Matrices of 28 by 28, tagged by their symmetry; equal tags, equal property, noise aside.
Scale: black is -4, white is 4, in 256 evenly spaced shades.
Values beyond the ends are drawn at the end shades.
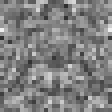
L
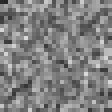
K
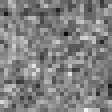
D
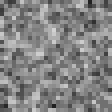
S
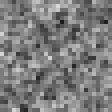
K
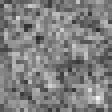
S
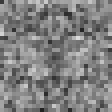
L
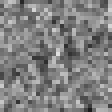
K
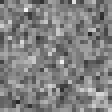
S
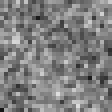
D
